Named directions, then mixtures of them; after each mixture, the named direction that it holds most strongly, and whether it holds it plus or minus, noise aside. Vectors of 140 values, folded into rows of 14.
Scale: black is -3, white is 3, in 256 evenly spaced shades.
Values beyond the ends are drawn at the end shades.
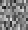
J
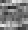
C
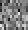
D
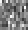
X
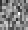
D, plus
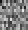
J, plus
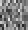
D, minus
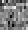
X, minus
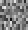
J, minus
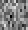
X, minus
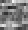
C, plus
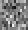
X, plus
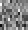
D, minus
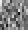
D, minus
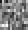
X, minus
